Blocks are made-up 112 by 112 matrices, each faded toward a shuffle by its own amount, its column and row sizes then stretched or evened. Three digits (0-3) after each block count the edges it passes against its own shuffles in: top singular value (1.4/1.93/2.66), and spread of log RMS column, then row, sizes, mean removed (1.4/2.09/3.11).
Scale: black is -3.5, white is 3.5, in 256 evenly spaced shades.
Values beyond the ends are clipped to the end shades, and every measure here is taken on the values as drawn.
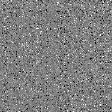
1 2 1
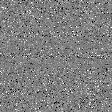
0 0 2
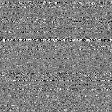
2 0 3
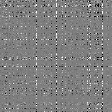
2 3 3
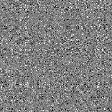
2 1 2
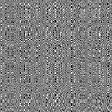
3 3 1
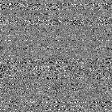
0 1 3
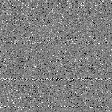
2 0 2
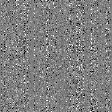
0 3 1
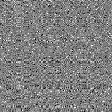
3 0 1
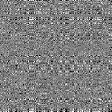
3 2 3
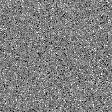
1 1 0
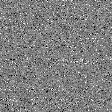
0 0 2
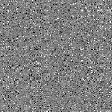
2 1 1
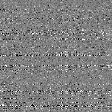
2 1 3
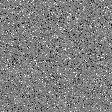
0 0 0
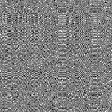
3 0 2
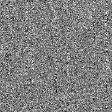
1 2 0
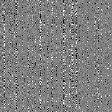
2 3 0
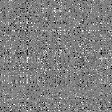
2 2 2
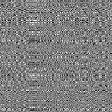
3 0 3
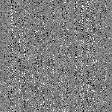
0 3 0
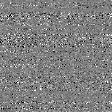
0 1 3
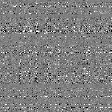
1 2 3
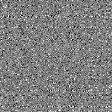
2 1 2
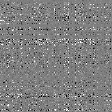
1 3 3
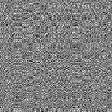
3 0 2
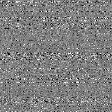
1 1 3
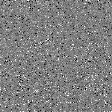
0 1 1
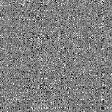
2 2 2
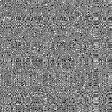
3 0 2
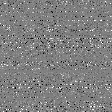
1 0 3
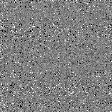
0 2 2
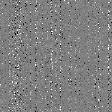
1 3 0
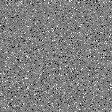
0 0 1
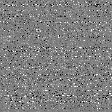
0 0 3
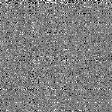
0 2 3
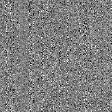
0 3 0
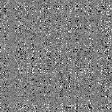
0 3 2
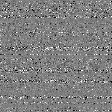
1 0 3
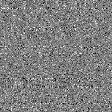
2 0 2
